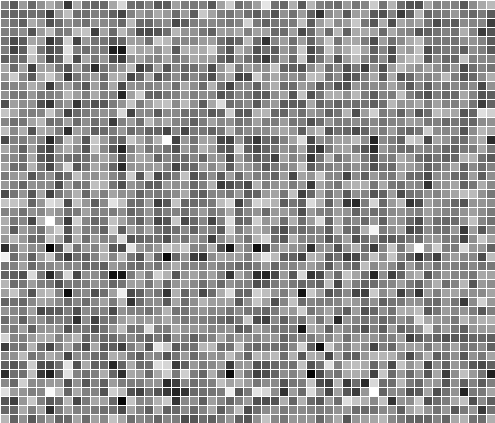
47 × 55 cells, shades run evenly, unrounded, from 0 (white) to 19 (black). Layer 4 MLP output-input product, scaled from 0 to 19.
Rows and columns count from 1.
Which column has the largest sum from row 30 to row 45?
36
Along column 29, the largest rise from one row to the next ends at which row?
28
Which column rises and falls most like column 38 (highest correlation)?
9
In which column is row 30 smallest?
41
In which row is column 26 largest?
42
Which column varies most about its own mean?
6
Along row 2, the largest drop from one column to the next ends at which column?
23
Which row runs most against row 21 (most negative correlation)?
43
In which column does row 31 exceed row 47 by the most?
13
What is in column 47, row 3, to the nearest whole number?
7
